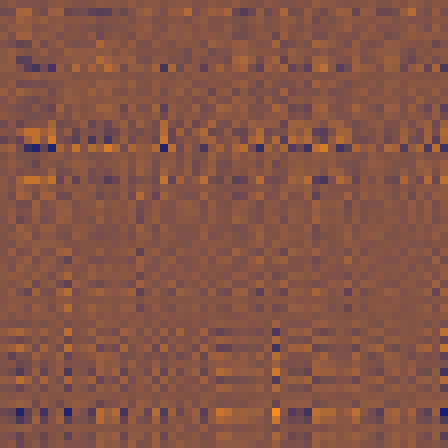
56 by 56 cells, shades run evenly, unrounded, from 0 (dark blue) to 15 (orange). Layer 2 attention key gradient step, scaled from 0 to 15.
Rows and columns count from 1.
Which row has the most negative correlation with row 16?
12
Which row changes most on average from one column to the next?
19
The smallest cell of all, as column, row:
56, 52
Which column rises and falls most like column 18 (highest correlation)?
46
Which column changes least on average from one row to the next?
11
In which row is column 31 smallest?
2
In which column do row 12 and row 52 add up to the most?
35
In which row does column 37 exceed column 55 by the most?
18
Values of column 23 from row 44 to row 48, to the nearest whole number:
8 6 8 6 8
